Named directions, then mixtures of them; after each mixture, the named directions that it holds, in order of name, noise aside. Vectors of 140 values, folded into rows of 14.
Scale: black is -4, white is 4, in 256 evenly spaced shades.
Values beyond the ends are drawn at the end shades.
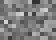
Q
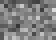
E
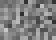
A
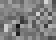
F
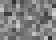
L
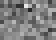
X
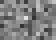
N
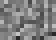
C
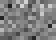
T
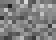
T.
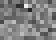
X.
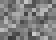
L, Q, T.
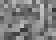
C, E, T.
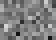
F, L.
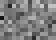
Q, T.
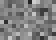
C, Q.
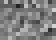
C, X.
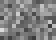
A, Q, T.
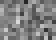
A, L, N.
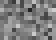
L, X.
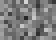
N.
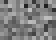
C, L, X.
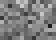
T.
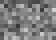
E.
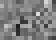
F.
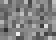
A, C, F.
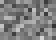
C, F, N.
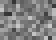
L.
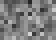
E, Q.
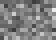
E.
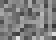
C.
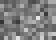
A, C, E.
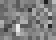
F.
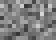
C, T, X.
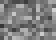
E, L, N.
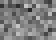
F, X.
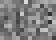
A, F.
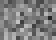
A, C, E.
